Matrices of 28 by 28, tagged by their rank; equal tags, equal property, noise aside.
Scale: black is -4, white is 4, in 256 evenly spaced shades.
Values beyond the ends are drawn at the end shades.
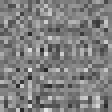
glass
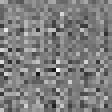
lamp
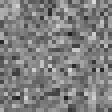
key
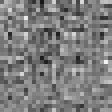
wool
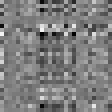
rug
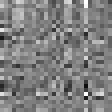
lamp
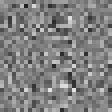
wool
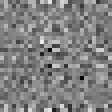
glass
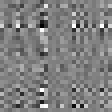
rug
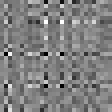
rug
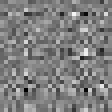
lamp
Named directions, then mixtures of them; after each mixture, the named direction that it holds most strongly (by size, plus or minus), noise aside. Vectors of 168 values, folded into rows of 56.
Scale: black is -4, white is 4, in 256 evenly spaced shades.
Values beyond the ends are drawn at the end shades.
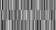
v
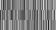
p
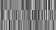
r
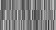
r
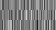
v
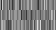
v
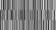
p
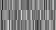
v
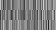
p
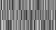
v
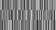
v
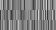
p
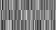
v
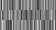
v
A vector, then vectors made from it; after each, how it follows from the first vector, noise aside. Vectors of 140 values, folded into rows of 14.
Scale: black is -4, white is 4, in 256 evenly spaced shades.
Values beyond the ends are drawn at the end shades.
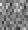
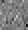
reversed, negated, partly zeroed.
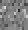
wrapped around, partly zeroed.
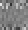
partly zeroed.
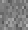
reversed, shrunk.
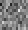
sign-scrambled.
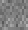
reversed, shrunk.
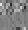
partly zeroed.
